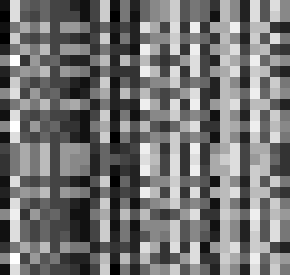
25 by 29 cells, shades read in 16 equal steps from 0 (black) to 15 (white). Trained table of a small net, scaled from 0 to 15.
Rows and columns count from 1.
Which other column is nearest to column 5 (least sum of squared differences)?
27
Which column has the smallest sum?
12
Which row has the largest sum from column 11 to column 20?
9
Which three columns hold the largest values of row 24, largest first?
2, 26, 20
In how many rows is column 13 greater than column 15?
9
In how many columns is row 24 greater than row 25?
19
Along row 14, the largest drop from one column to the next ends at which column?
21
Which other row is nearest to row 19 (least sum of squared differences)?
11
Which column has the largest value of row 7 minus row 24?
18
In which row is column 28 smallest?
3
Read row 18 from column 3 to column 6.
9 8 11 4
